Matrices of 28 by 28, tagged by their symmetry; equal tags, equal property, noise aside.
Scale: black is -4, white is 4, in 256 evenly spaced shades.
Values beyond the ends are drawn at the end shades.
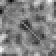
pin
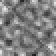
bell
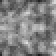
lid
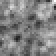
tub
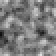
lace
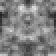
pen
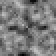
bell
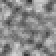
bell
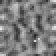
bell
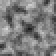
pin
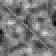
bell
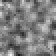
lace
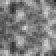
lid
